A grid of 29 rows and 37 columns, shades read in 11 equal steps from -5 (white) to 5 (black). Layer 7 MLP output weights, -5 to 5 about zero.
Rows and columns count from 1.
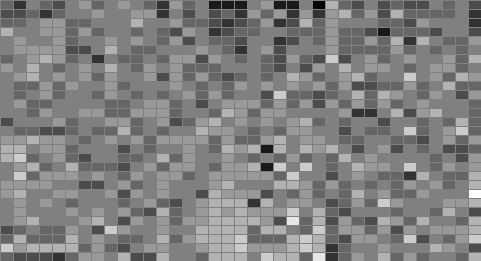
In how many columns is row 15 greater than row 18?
13
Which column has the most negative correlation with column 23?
26
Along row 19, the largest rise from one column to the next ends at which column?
21
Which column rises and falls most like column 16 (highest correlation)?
36
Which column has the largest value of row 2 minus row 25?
23
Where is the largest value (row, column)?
1, 25
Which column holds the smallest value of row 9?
32
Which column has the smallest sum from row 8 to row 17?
22
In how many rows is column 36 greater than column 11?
12
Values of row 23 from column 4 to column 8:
-1 0 1 0 0
